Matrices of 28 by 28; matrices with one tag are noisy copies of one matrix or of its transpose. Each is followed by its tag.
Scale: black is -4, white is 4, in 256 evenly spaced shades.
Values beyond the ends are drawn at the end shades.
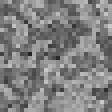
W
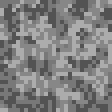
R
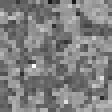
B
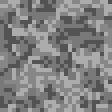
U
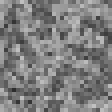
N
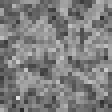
R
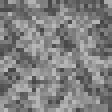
R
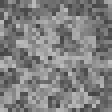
R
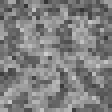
R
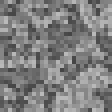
W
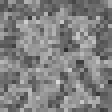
R
